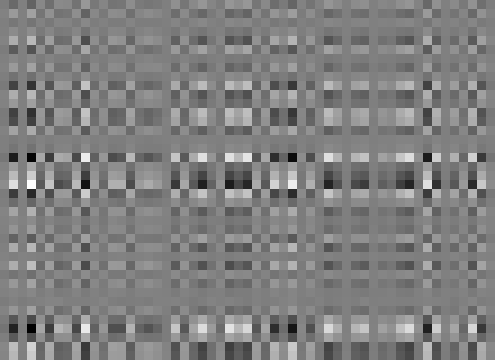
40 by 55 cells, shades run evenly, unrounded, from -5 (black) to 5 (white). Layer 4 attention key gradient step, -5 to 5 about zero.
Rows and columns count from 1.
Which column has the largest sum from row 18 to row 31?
4
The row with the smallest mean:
21
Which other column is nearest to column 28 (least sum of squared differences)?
37
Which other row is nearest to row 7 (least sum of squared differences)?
33
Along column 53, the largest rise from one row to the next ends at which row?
22
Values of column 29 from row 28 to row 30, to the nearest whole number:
1 0 1
